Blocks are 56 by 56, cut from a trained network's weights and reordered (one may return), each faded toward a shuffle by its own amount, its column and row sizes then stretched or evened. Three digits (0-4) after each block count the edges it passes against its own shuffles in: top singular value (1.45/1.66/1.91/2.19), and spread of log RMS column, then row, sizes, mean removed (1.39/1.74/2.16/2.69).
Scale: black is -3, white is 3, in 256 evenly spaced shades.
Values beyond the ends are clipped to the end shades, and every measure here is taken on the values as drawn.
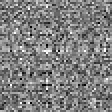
3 1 1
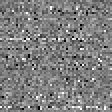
0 1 4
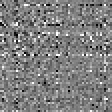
2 4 3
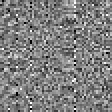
3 2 0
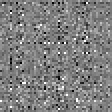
0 4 2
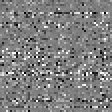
2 2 4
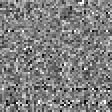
0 0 3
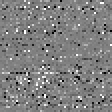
0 1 3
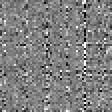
2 4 0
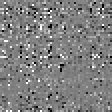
2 3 3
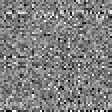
3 1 2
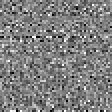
2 1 3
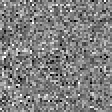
0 2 2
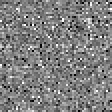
0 0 2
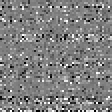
2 2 4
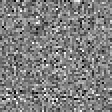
1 3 2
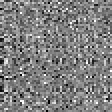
4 2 2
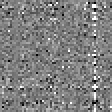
2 3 2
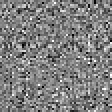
2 1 1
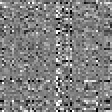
3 4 3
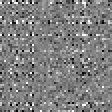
4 4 3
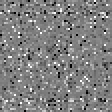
1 2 1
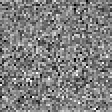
1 1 0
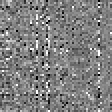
2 4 0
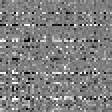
4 2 4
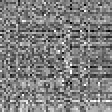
4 0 2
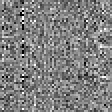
2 3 0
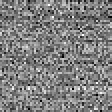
3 0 0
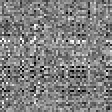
4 3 2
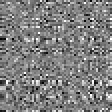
4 2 3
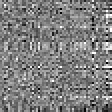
4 4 1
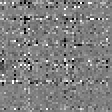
0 3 4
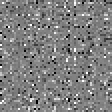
0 3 2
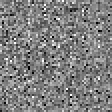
0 3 0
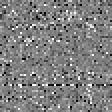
2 0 3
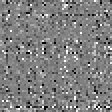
2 3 2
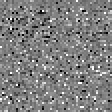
0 0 2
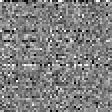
3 3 3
